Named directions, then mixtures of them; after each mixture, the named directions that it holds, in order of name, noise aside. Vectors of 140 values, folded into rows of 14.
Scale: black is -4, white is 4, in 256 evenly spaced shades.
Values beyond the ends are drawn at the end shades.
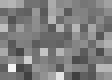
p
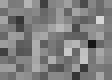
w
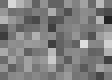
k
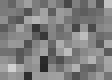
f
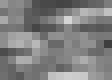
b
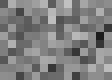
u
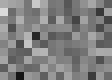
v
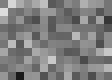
k, u, v.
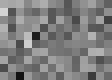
v.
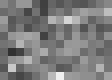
b, p.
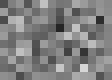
w.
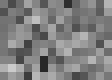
f.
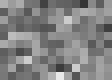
b, p, w.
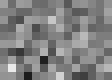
f, p.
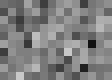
v, w.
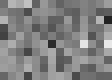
f, k.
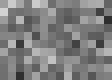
k, u, v.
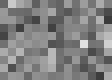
k.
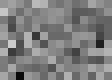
u, v.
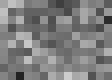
b, k, v.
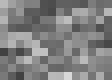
b, v, w.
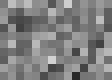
k, u, w.
